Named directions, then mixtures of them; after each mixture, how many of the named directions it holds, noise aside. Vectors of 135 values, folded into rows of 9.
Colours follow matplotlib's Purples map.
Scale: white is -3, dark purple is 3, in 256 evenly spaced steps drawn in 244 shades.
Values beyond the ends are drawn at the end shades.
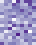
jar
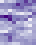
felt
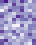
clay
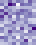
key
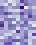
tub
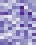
four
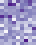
three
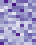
two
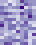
one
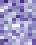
one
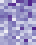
four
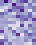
two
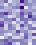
two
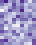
one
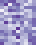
three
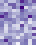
four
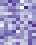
one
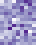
two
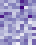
four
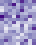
three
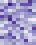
three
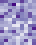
two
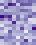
two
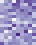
one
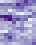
one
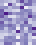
two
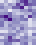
two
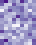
one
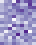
one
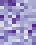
four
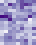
three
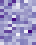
two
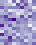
four
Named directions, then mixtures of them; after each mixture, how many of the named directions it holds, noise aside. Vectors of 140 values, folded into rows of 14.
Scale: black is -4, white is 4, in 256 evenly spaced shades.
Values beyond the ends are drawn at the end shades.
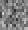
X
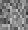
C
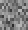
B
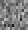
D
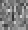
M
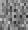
two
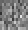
three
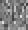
one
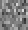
four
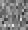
one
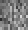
two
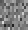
two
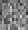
three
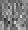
four
